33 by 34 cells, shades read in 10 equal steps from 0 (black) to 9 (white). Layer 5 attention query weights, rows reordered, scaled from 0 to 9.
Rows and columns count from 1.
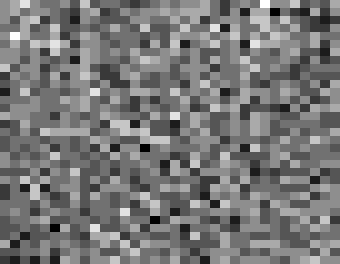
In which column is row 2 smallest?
28
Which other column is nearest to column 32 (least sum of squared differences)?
16
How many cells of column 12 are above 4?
12
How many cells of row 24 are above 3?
21
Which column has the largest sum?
26
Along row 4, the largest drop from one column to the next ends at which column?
23
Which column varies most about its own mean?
6
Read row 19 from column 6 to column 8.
2 4 3
